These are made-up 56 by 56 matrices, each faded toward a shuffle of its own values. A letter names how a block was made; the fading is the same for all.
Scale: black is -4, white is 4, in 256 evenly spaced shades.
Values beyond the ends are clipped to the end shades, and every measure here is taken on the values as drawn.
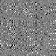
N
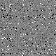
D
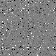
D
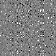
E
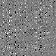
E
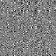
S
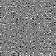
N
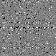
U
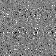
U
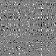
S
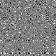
U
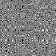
S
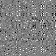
N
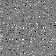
D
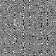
E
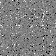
D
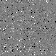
D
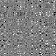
N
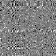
S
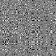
S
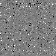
D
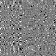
N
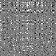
S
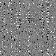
E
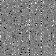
E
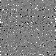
D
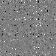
D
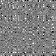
N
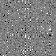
E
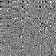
N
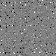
D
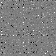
D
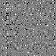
S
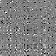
N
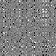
N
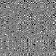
N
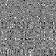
N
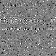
U
